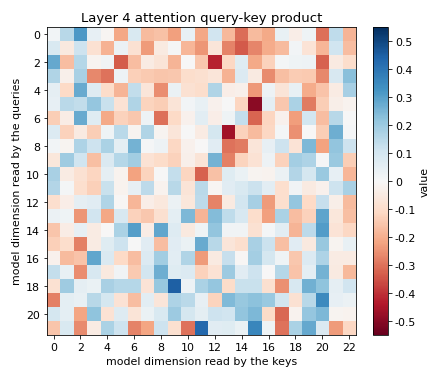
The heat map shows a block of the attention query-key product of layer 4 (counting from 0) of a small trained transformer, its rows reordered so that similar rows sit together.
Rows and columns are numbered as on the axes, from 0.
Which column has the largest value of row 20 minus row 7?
13
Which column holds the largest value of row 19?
20
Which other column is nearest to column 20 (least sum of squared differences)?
9
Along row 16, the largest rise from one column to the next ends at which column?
3
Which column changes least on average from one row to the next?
21
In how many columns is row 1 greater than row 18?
4
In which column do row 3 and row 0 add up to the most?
2
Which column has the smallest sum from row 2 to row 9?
15
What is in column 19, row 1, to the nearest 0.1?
-0.1
